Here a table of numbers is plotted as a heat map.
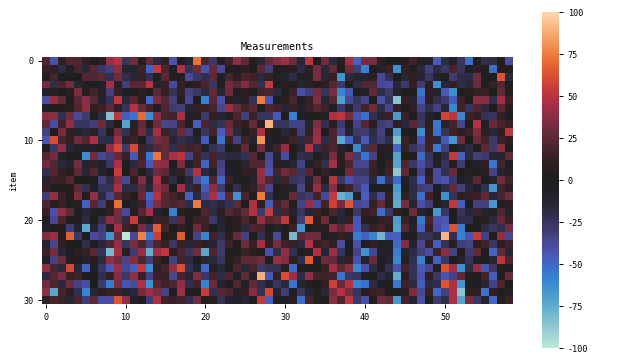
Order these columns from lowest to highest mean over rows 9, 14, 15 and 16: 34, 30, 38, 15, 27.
38, 30, 15, 34, 27
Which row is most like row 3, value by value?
19
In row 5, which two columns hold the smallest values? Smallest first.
44, 37
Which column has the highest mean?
9
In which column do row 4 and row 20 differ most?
33
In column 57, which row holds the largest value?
2
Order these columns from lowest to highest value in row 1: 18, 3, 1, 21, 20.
20, 18, 3, 1, 21
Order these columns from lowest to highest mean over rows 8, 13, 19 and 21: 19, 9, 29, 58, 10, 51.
10, 29, 19, 58, 51, 9
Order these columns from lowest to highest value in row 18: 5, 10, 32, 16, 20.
5, 32, 20, 10, 16
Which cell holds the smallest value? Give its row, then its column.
22, 10
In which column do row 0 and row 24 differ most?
8
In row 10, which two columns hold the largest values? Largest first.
27, 1
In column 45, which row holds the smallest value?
3
